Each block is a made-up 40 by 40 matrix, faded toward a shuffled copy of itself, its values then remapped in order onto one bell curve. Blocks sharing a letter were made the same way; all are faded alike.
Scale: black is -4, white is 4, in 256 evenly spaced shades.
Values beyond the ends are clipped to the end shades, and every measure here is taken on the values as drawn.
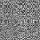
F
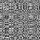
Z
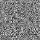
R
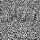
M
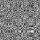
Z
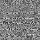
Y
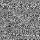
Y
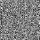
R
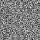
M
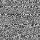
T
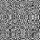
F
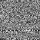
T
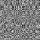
Z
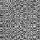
Z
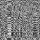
F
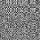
F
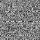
Y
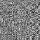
M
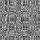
Z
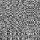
F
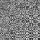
F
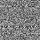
T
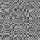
Z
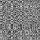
F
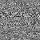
T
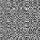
Z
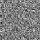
M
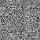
R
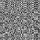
F
